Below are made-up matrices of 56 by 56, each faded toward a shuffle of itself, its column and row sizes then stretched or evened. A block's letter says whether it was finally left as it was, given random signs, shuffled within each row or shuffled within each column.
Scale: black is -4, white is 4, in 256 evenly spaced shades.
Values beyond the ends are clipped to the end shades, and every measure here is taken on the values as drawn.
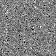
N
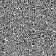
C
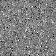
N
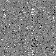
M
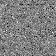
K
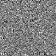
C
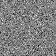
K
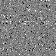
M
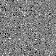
M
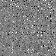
M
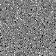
N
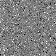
N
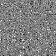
C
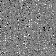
N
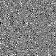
C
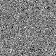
K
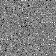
K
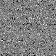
K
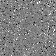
N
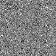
M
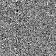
N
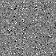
M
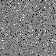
K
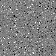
N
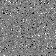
K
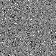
M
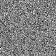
N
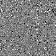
M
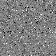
K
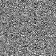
C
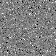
K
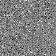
N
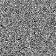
K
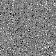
N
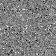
K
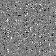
C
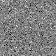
N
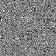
C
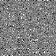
C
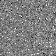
N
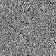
C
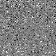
C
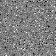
M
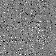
M
